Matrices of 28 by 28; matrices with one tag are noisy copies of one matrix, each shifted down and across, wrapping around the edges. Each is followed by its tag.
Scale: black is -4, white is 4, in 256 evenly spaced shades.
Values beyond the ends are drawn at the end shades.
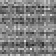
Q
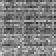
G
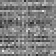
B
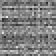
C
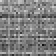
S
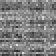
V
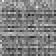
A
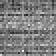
S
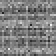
Q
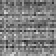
C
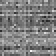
S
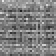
G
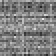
S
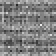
Q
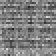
A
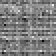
A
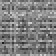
G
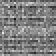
A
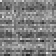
V
